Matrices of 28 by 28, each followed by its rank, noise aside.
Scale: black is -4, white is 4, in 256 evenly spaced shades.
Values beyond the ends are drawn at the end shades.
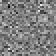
six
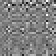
three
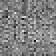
six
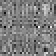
three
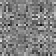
four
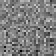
six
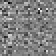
six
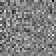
six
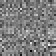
six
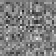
four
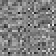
four
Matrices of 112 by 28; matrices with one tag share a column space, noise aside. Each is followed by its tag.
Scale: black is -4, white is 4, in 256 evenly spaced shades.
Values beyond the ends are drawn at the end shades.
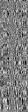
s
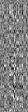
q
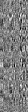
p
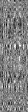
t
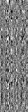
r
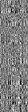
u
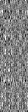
r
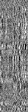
t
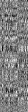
p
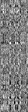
u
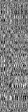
q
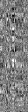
p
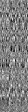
p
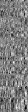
s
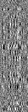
t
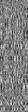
t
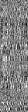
t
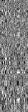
s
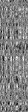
t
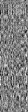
q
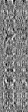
r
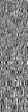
s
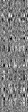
p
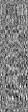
q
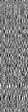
q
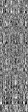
u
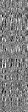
p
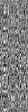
q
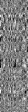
p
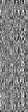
r
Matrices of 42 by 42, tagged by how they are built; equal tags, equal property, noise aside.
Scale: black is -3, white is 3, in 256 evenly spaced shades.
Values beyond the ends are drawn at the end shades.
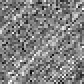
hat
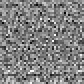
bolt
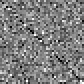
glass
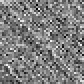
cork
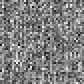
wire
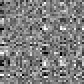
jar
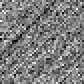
hat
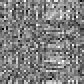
wire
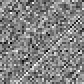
hat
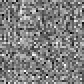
wire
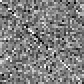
glass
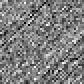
hat
